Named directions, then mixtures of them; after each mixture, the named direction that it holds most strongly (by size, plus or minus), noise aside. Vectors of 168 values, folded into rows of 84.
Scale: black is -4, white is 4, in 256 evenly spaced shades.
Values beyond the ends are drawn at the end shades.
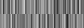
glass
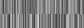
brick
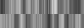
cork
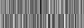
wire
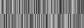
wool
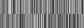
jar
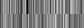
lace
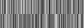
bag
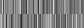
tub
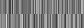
jar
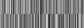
bag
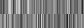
jar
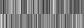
tub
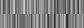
glass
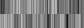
cork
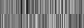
lace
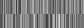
tub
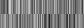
jar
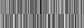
wire
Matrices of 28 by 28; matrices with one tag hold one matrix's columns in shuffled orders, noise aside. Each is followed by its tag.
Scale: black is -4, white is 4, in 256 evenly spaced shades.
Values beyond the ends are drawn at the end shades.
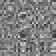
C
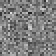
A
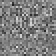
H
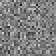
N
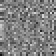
A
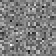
N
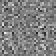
N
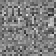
H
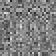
A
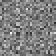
N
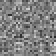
C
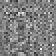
A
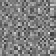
N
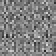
C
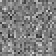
C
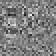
H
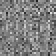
A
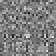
C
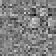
H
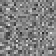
N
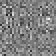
H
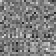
C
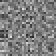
C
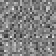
C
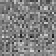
C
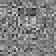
H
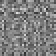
A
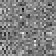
N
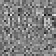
H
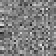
N
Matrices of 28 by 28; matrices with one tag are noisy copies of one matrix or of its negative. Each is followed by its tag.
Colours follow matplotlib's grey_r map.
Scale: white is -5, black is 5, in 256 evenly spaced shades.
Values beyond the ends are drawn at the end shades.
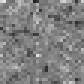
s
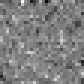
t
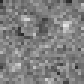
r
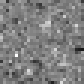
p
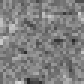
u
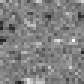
u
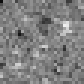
r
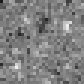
r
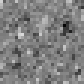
r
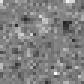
r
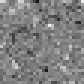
s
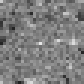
u
